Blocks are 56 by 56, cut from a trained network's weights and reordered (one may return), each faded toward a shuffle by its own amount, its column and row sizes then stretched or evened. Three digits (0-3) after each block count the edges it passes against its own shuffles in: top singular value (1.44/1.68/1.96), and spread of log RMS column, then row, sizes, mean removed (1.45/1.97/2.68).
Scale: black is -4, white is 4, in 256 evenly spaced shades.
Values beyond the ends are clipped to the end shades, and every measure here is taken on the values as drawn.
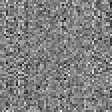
2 2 0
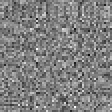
3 2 0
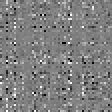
1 3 3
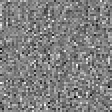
1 1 0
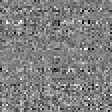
2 1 3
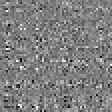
1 2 2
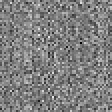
3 2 0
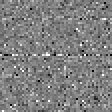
1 0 1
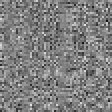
3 3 0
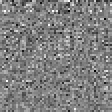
2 1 2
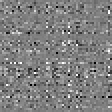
1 2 3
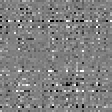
2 2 3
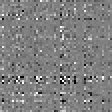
2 3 3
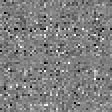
0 2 2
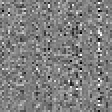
2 3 0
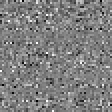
2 1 3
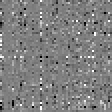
1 3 2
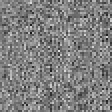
3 2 0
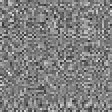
3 0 1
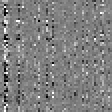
3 3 0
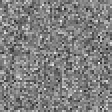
2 0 0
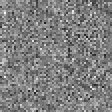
1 1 0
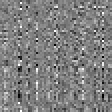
3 3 1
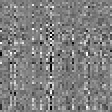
3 3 2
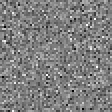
0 1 0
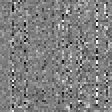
2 3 0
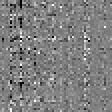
2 3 2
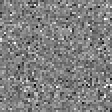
0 1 1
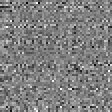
2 0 3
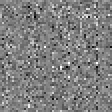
0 2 1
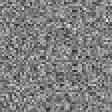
2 0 1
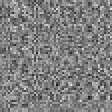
3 1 1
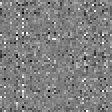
0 2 2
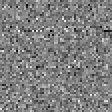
1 0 2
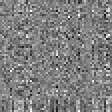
3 2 1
